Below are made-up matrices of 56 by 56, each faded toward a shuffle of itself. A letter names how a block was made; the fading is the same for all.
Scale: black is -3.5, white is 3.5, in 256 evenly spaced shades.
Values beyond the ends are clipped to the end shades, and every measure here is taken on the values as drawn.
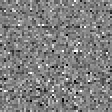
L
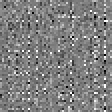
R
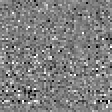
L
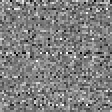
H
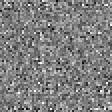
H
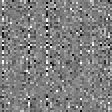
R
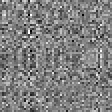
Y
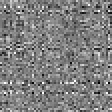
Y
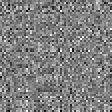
Y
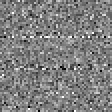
H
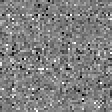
L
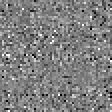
L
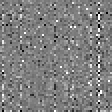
R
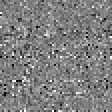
L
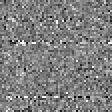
H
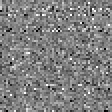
L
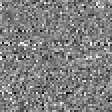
H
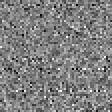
H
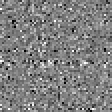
L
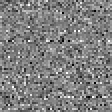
H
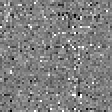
L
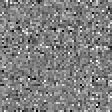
L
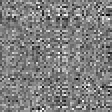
Y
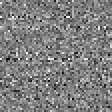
H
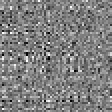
Y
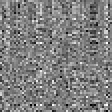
Y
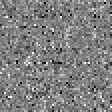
L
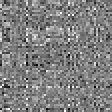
Y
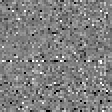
L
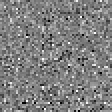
L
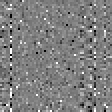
R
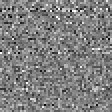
H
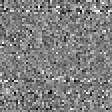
H
